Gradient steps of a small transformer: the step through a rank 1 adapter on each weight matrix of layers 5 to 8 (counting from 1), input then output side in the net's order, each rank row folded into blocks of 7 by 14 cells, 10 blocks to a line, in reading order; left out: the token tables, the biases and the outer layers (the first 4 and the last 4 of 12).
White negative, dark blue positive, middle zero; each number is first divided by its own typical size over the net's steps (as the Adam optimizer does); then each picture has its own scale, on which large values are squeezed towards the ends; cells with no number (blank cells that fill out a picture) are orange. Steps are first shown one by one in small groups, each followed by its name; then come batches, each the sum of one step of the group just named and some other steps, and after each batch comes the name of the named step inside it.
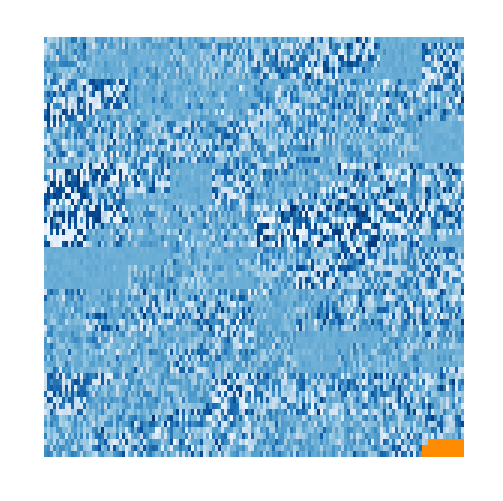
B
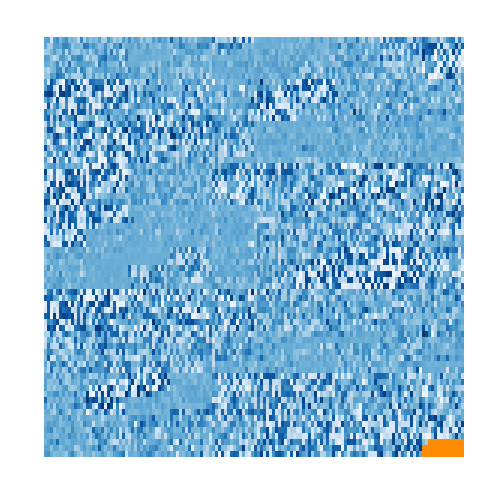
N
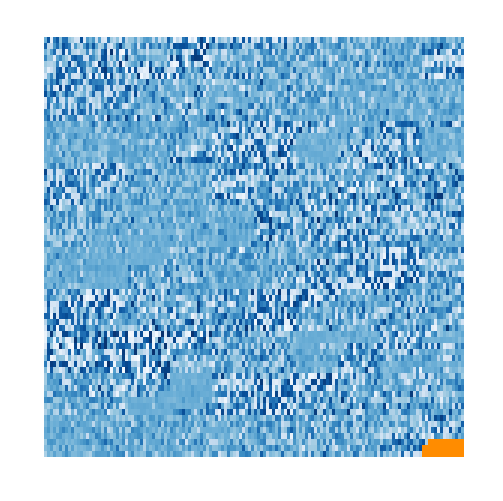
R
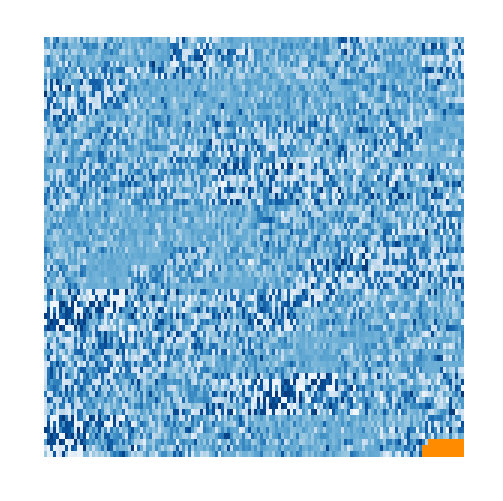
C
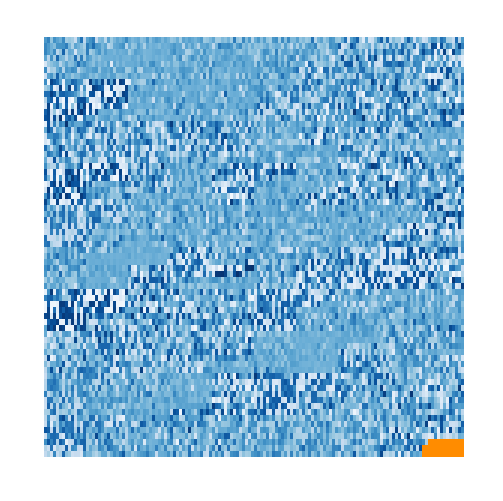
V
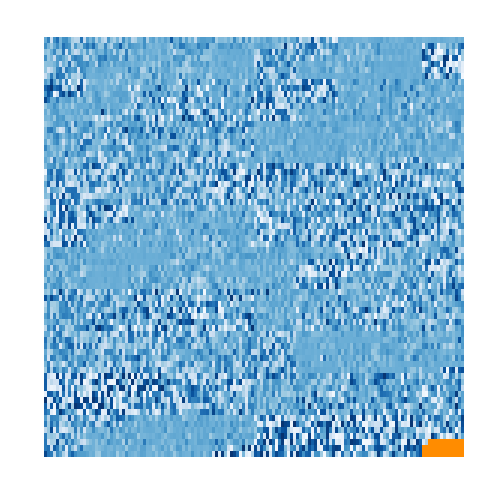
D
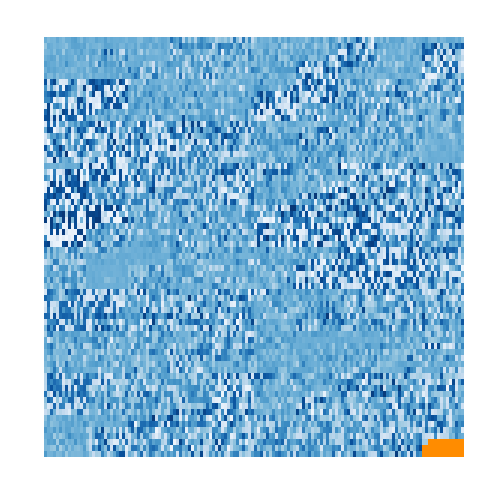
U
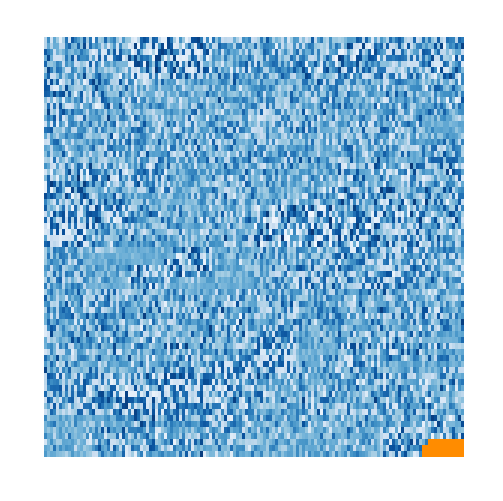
B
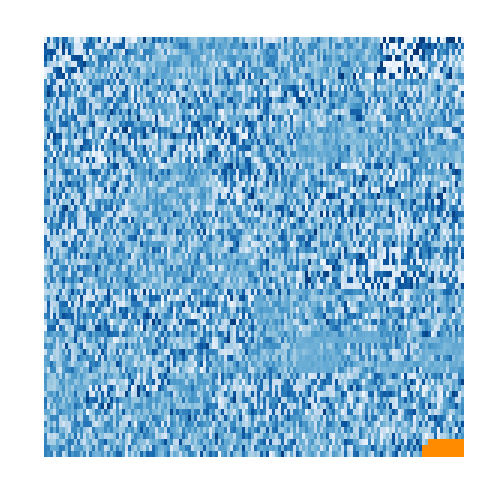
N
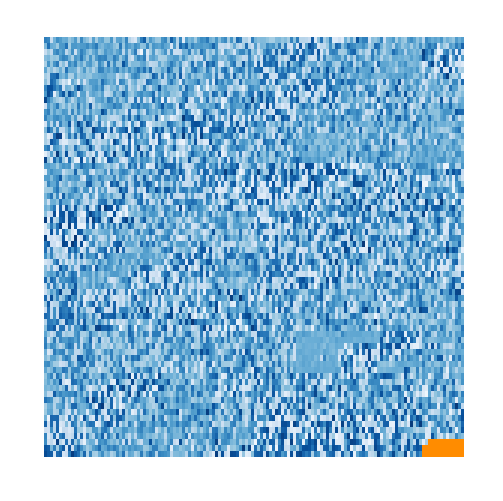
D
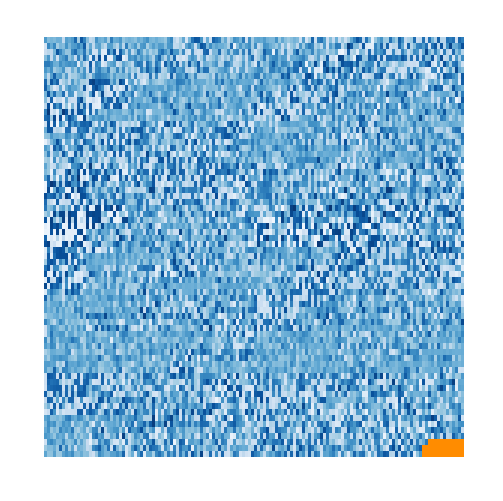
B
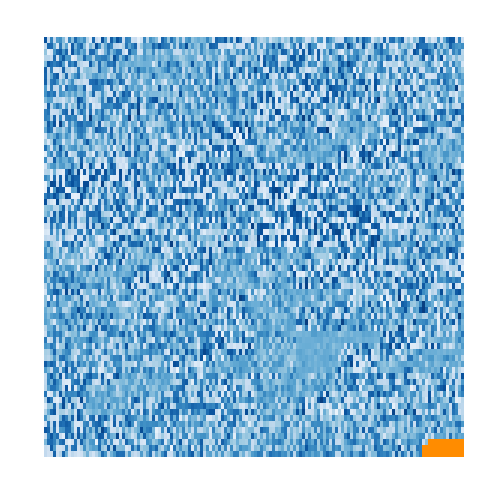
U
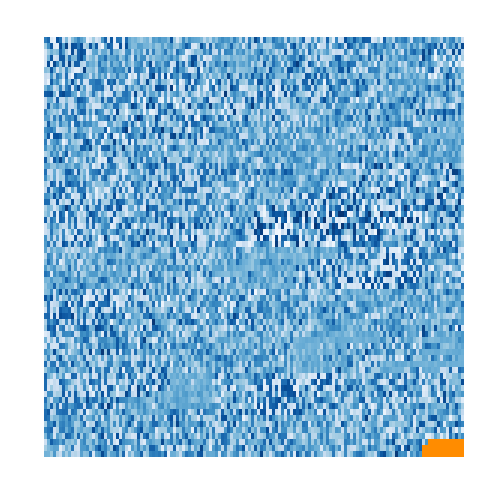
N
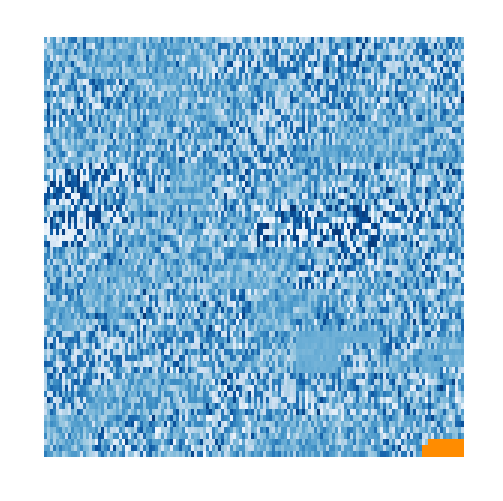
B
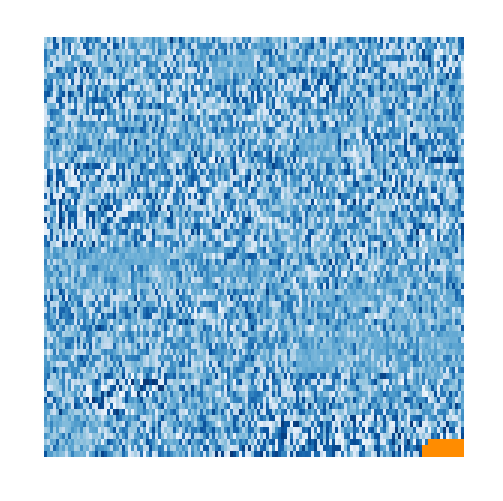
D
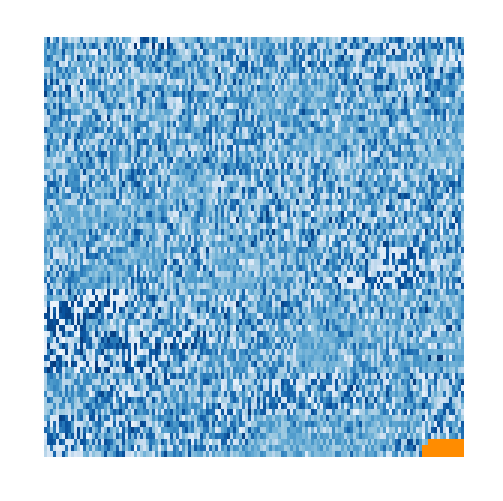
C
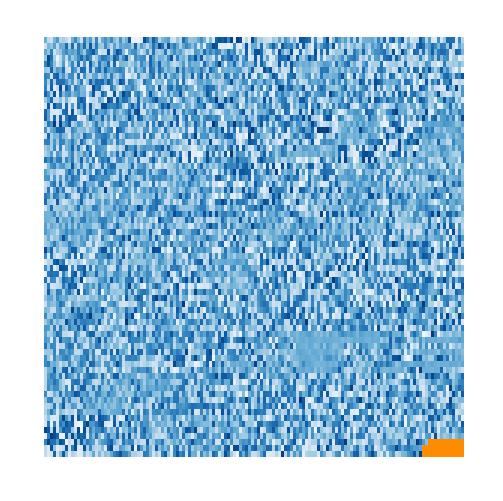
C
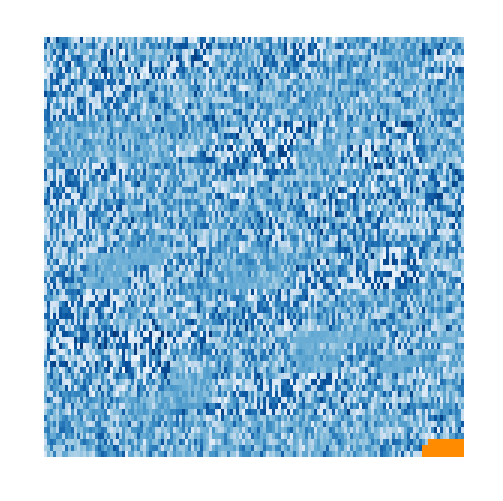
R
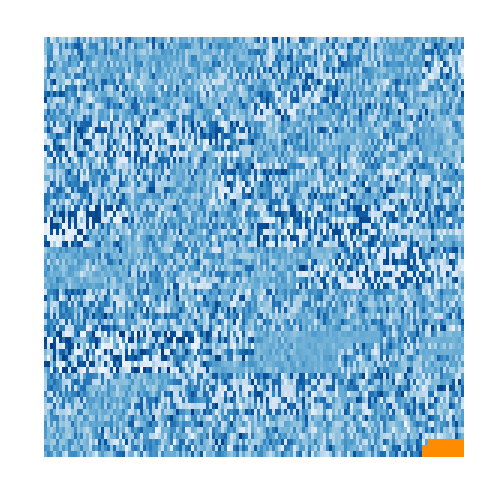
U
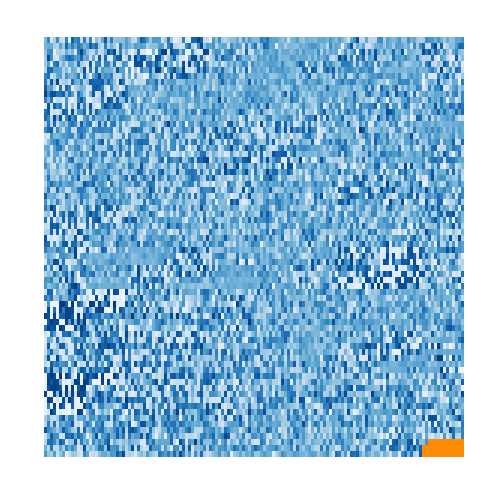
C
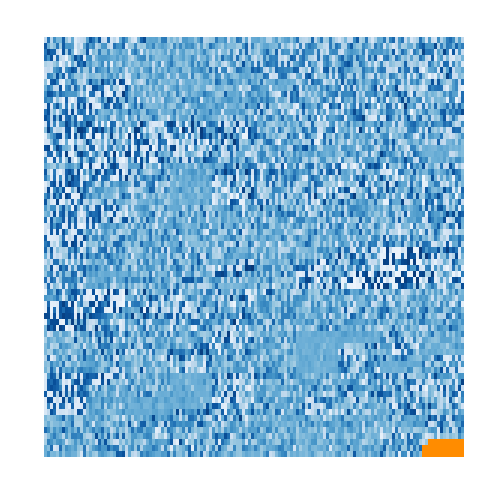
V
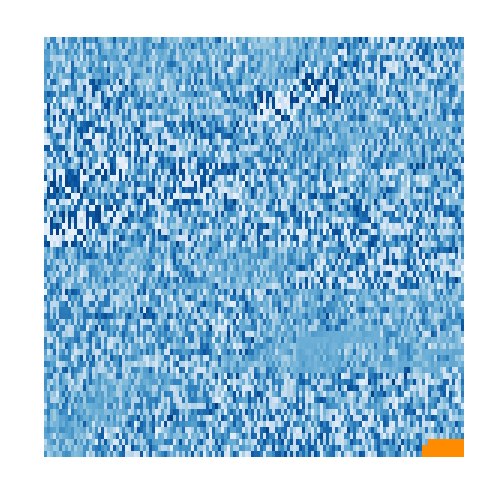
U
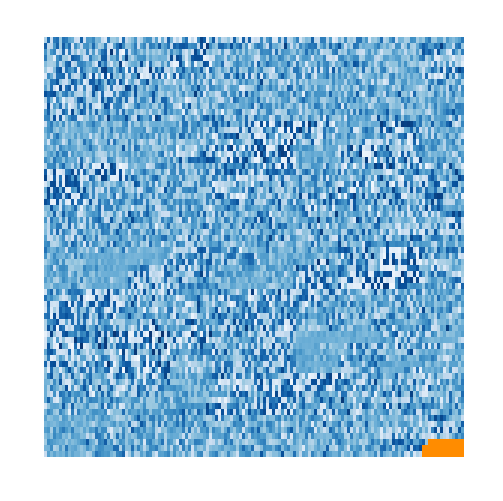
R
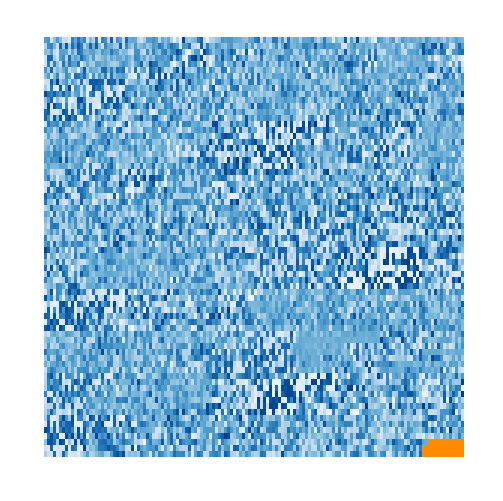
C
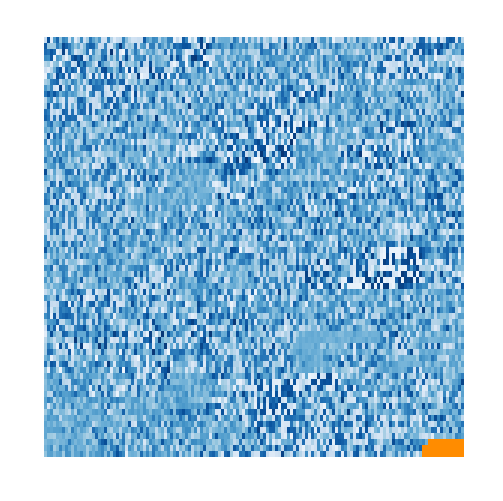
R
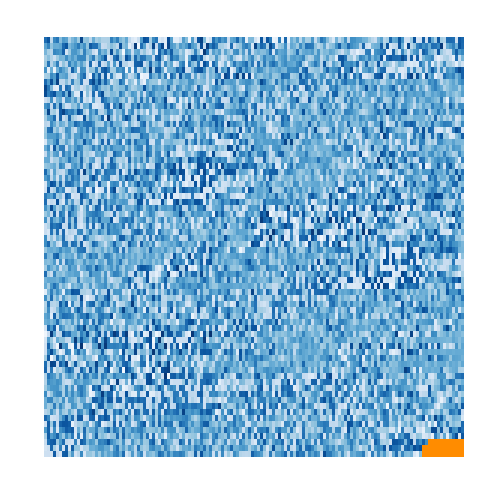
R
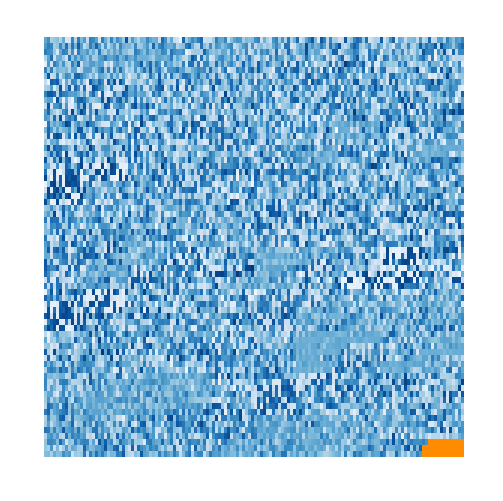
V
